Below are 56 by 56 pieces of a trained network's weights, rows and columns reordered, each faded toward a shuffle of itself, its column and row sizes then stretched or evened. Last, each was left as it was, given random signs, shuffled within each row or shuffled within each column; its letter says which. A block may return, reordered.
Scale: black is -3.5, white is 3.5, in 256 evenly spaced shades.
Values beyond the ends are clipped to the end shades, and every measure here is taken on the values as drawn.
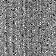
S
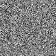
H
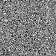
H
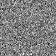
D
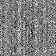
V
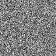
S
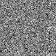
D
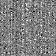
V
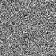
V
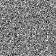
D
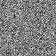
S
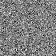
H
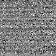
V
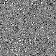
H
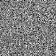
D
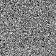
S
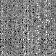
V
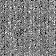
V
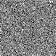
S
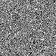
S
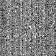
V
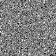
S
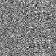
V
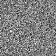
S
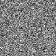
V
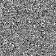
D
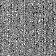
V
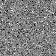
H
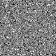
H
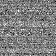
H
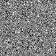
D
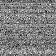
H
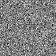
D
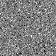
H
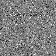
H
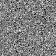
S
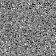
H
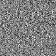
V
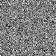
D
